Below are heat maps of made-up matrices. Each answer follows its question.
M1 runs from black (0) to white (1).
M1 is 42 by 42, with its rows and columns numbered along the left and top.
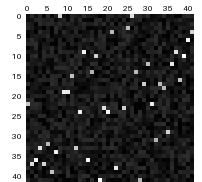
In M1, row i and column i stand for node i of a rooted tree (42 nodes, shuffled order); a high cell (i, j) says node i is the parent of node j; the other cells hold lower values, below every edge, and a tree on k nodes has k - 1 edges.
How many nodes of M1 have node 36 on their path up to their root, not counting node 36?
3
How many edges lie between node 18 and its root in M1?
6
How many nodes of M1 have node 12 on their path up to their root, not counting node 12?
5
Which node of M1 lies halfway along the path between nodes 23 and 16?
9
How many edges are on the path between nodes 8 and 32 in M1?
4
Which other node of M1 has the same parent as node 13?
20
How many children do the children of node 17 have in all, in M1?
3
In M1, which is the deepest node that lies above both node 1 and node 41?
37
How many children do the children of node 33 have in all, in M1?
3
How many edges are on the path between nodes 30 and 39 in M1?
5
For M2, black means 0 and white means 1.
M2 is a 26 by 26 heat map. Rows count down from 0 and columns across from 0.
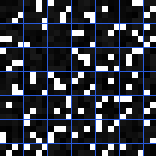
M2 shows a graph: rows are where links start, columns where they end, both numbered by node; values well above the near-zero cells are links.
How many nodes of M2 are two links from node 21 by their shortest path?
10
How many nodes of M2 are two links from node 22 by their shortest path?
4
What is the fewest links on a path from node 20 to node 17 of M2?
2
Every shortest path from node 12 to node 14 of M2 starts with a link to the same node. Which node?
node 13
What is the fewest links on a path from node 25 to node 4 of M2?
4
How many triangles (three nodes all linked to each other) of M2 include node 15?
5
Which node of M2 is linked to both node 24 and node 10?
node 2
